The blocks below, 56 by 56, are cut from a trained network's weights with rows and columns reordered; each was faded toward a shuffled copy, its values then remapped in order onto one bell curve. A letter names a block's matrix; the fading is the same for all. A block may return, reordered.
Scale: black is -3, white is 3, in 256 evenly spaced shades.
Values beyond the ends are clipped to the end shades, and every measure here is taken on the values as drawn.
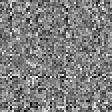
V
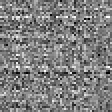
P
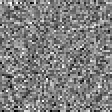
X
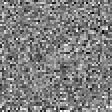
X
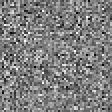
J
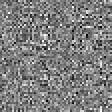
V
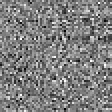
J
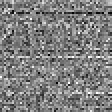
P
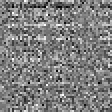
P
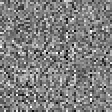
J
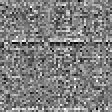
P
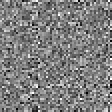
J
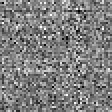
P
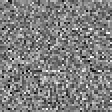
X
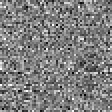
X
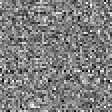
X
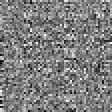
P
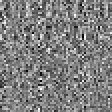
V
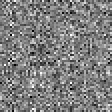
V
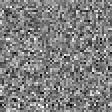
X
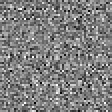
X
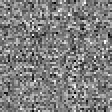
P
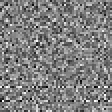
V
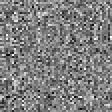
J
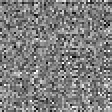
P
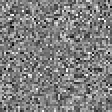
X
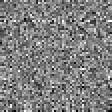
V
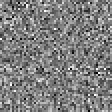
X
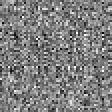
J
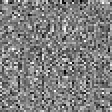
V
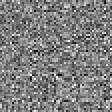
J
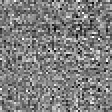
P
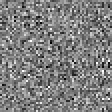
V
